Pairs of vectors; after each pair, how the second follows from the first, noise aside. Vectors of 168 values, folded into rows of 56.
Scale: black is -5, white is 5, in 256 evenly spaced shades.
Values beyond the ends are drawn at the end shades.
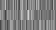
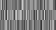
shuffled.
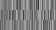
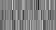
partly zeroed.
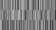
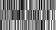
negated, scaled up.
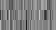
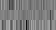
partly zeroed.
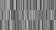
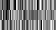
negated, scaled up.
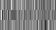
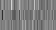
partly zeroed.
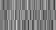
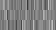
negated, partly zeroed.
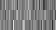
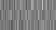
reversed, shrunk.
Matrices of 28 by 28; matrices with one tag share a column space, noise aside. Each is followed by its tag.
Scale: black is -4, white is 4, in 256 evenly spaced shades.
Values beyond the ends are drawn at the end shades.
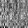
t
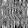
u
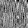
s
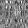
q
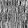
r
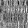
r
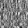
t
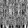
u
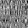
q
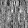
r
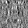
q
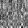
t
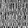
t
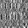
t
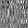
q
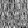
t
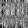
u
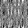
u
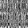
t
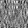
q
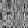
t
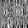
u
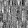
r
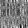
u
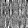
u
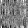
u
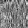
s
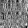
t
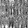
u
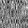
q
